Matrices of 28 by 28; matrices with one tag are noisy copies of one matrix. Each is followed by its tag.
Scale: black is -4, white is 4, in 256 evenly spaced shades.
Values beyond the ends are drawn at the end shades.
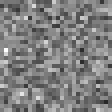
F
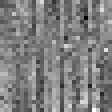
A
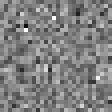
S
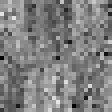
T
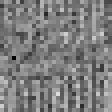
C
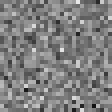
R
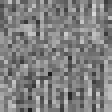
C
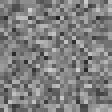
F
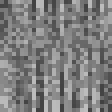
A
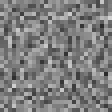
R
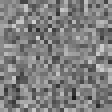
S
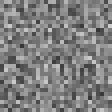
S
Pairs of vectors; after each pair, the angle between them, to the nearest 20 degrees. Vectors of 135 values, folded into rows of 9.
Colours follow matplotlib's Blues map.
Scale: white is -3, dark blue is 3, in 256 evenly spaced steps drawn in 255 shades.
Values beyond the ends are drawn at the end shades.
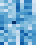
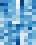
140 degrees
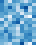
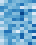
100 degrees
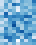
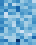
160 degrees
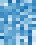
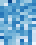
20 degrees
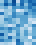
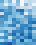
140 degrees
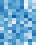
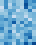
160 degrees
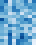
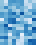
140 degrees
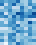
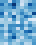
60 degrees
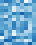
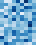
140 degrees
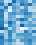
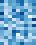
80 degrees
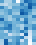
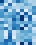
100 degrees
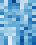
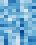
60 degrees
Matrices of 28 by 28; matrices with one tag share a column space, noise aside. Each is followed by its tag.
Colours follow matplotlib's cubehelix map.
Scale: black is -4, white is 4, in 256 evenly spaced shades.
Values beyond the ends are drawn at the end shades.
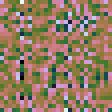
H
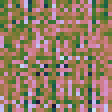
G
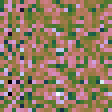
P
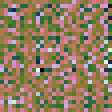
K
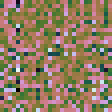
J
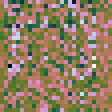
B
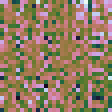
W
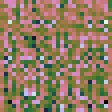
G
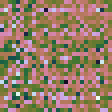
P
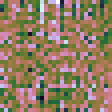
W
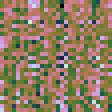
G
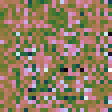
J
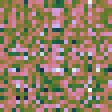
J
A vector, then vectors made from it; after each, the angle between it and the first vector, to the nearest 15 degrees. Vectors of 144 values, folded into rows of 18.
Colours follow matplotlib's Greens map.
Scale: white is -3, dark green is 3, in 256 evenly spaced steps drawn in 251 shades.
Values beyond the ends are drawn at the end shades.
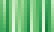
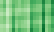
135 degrees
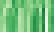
120 degrees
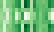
90 degrees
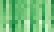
150 degrees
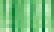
165 degrees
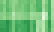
60 degrees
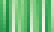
15 degrees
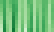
120 degrees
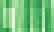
30 degrees
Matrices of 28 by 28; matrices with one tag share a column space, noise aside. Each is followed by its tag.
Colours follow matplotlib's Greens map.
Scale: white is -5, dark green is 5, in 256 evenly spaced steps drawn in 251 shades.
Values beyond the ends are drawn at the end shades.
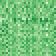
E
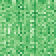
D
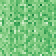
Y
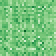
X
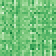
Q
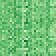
X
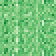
Y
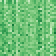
D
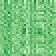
D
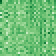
D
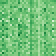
E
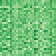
X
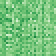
E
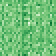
Y
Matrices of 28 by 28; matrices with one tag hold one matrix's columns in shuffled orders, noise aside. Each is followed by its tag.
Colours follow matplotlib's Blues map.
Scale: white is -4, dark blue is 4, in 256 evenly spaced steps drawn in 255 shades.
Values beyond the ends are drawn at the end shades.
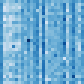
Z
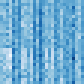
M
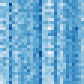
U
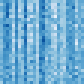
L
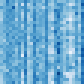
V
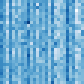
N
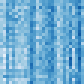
M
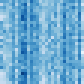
V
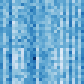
M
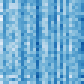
Z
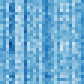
Z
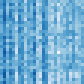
V
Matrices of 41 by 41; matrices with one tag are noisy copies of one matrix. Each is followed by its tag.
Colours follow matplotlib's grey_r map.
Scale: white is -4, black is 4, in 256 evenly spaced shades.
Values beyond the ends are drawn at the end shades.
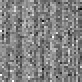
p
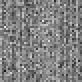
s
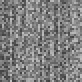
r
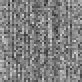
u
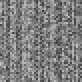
p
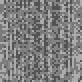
u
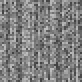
p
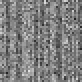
p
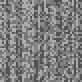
p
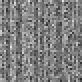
p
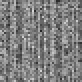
p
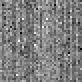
s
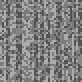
p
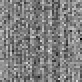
u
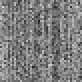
u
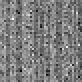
p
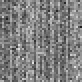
r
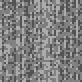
s
